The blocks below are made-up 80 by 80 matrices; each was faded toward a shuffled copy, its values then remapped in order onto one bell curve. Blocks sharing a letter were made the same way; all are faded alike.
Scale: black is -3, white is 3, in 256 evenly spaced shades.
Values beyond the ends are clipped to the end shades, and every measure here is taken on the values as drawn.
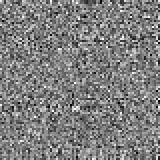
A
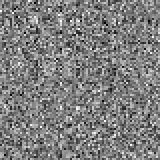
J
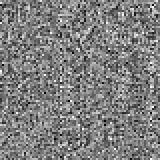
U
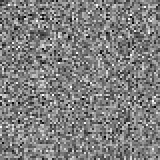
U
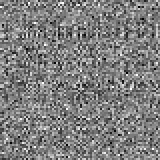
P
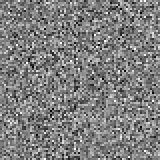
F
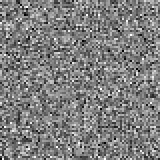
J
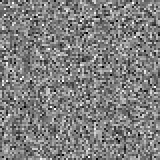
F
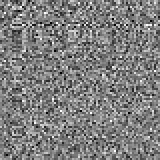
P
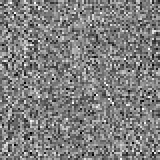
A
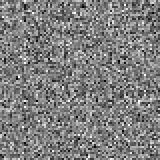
J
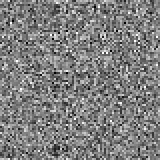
J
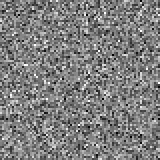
F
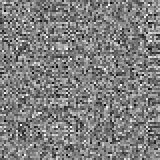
A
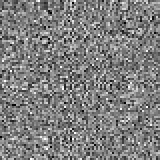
A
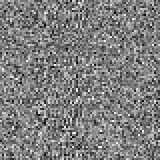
J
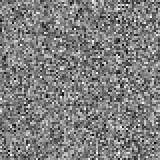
F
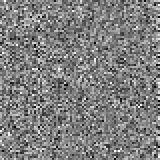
J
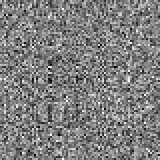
A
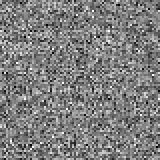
J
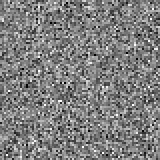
F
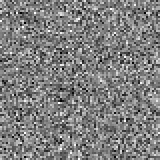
J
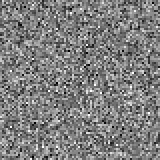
F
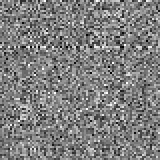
P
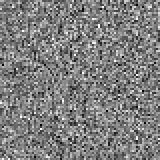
F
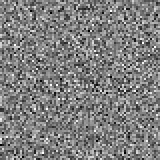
A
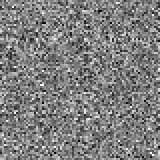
J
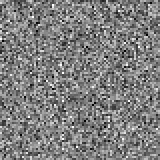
F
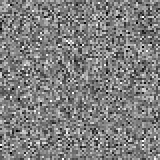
A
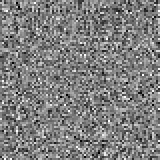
J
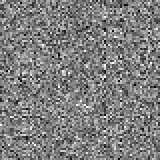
U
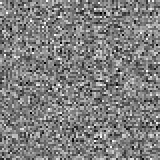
J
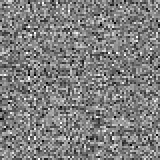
J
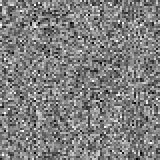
A
